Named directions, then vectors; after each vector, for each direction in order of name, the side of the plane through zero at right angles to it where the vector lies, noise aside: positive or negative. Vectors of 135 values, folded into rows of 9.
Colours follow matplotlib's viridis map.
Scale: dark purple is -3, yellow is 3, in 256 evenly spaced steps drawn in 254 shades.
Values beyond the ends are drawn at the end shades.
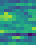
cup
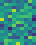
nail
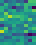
positive, positive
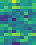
negative, negative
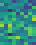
positive, negative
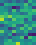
positive, positive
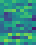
negative, positive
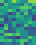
negative, positive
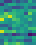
positive, positive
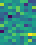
negative, negative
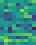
negative, positive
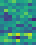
negative, positive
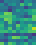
positive, negative
